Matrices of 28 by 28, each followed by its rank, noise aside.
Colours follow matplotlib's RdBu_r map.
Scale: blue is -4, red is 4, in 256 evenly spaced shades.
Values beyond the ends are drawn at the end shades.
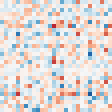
four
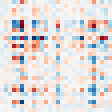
two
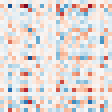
three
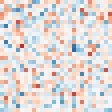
six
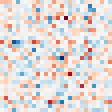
eight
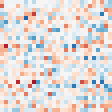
six
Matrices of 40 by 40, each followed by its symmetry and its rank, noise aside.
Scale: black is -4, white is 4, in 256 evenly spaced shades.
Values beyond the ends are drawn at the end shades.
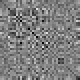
symmetric, rank four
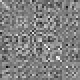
symmetric, rank six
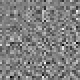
antisymmetric, rank four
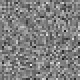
antisymmetric, rank eight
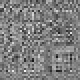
no symmetry, rank six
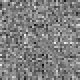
antisymmetric, rank eight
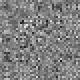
symmetric, rank eight
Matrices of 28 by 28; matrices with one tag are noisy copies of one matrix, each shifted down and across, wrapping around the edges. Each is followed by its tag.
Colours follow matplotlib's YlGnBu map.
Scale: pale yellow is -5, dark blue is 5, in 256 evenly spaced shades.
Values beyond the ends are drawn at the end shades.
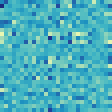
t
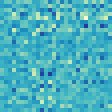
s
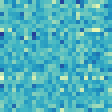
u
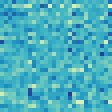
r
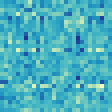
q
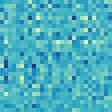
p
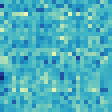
q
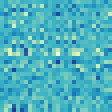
s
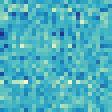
q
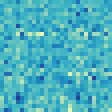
q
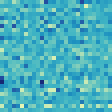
r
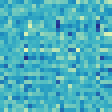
r
